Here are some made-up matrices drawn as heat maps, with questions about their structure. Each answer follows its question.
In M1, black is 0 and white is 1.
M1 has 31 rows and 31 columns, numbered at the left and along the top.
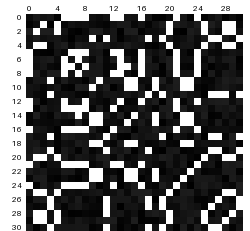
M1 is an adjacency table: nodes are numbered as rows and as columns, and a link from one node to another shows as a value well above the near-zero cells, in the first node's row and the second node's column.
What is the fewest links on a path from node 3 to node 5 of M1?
4
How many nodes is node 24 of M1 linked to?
8
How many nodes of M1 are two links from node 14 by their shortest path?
9
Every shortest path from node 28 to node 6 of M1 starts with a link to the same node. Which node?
node 11
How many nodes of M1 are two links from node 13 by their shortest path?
3
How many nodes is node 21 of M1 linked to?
9
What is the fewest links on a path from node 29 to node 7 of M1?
6
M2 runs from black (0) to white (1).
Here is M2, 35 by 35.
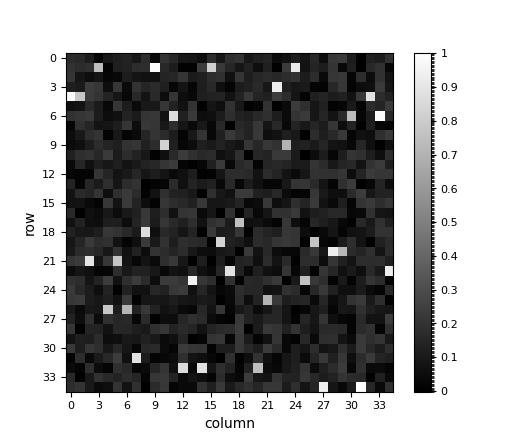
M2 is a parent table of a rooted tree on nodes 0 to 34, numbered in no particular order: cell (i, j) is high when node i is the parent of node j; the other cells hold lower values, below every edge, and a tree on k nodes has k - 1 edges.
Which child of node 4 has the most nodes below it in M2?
1
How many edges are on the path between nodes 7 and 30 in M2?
9
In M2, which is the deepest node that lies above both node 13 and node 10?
9
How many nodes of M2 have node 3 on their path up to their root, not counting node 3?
8
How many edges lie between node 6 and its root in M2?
2
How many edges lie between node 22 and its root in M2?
5
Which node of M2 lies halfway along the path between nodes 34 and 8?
17
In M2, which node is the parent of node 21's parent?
23
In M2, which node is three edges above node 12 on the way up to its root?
26
